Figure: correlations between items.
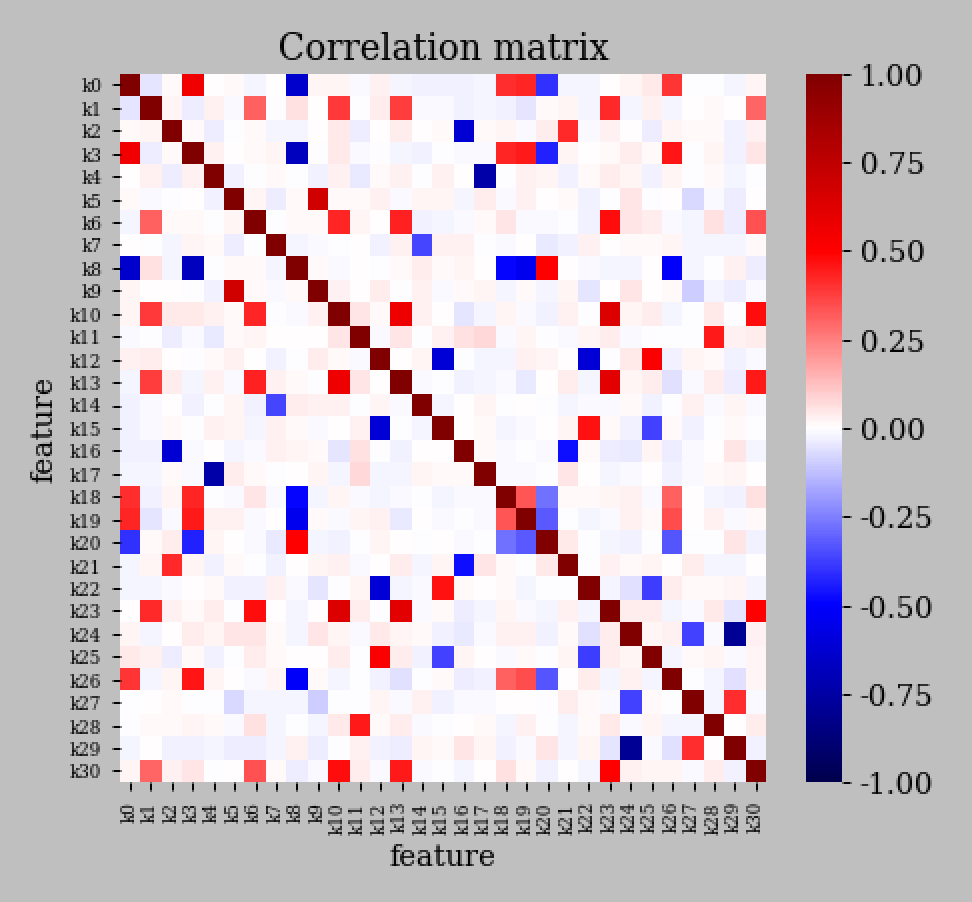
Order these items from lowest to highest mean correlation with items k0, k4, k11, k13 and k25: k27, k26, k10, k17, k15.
k17, k15, k27, k26, k10
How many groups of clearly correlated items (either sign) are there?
9
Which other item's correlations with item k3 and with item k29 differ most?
k24
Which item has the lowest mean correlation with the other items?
k8
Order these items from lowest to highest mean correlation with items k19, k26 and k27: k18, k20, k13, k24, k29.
k20, k24, k13, k29, k18
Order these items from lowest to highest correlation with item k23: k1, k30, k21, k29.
k29, k21, k1, k30
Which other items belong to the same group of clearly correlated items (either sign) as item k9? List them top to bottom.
k5
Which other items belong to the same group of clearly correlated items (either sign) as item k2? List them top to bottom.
k16, k21
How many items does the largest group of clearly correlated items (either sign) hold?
7
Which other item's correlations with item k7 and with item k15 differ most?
k12
